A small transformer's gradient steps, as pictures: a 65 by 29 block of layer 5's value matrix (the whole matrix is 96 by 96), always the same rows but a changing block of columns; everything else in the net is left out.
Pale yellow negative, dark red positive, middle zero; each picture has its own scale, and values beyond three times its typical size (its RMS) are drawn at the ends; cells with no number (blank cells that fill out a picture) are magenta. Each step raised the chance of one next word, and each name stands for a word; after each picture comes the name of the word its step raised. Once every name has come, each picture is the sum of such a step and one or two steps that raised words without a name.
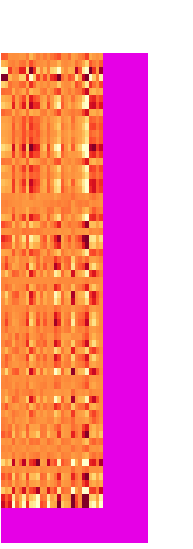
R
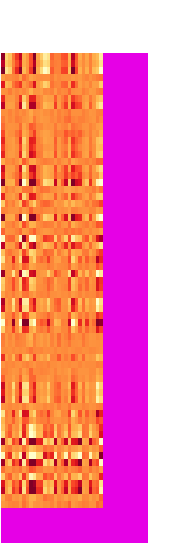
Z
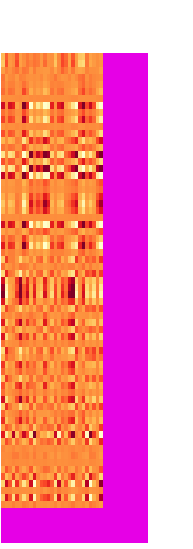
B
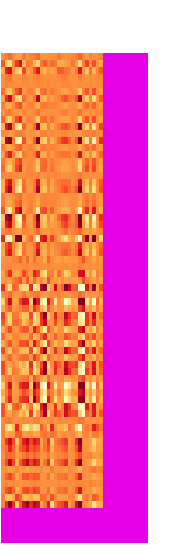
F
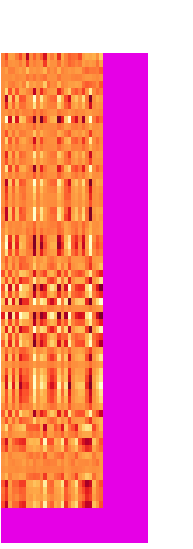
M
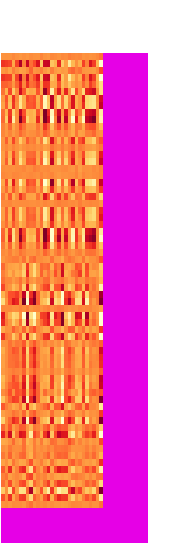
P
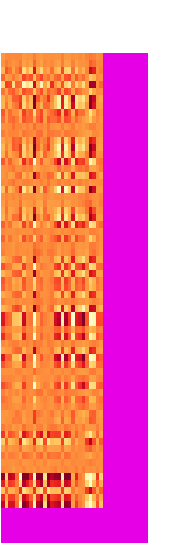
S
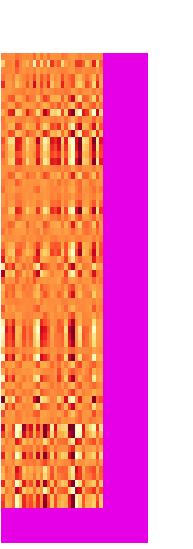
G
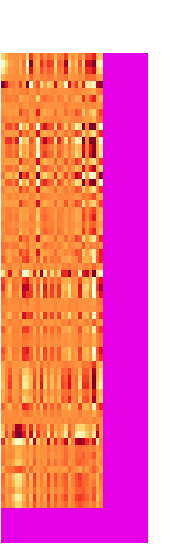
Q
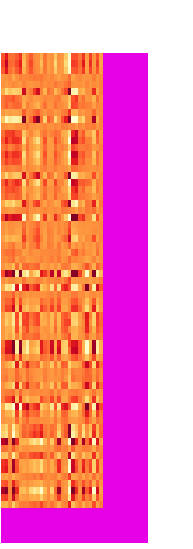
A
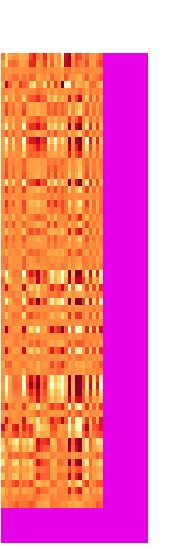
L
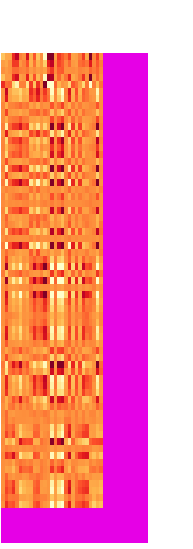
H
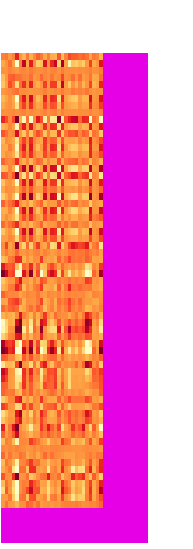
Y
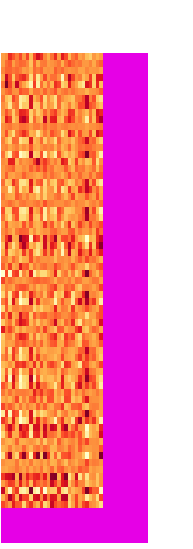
P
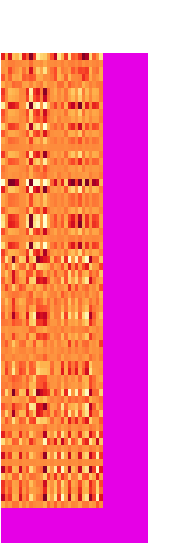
H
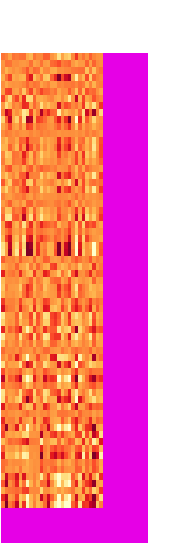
G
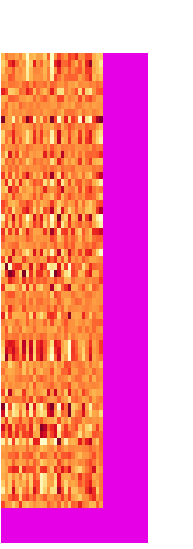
A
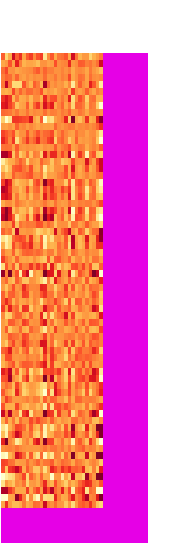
M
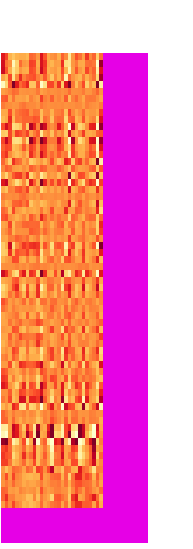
Q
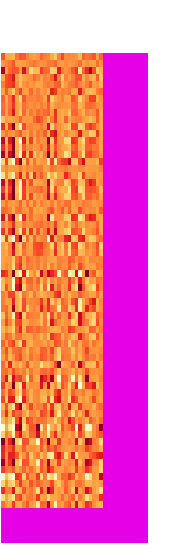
F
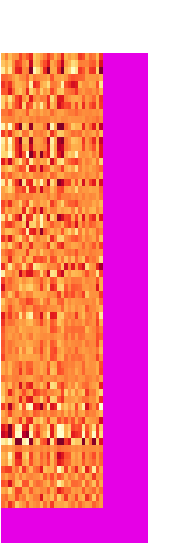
Q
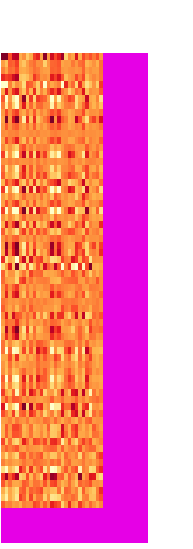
Y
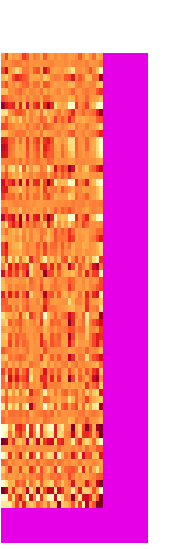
G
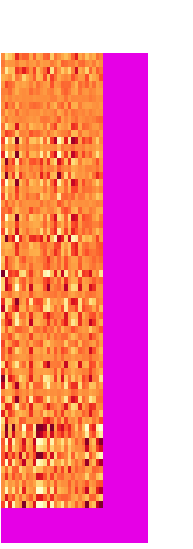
F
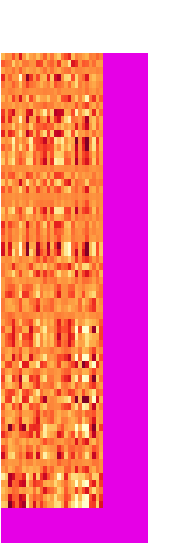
G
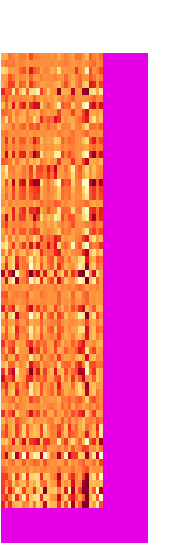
H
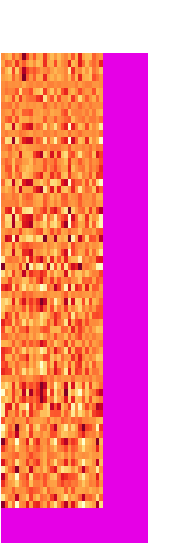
F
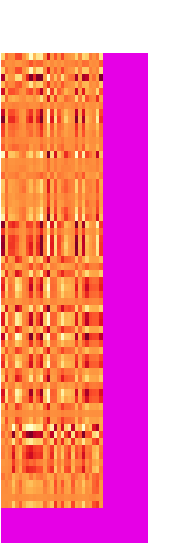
B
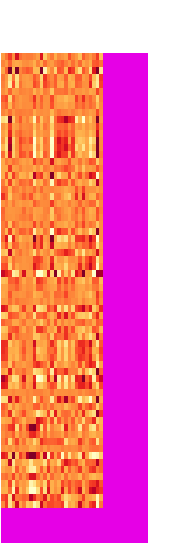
R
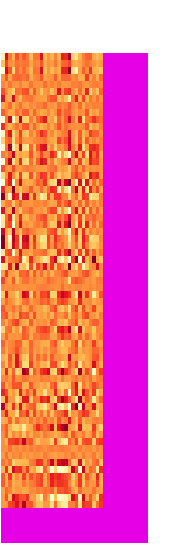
R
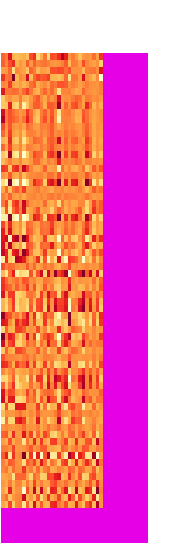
Z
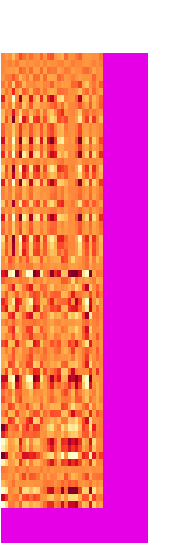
L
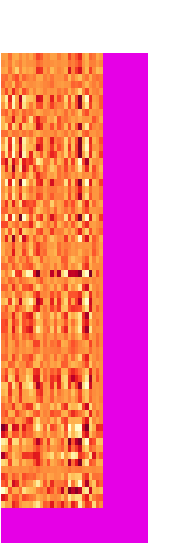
L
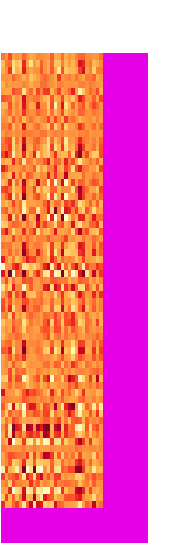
A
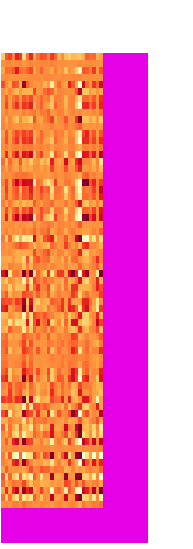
Z
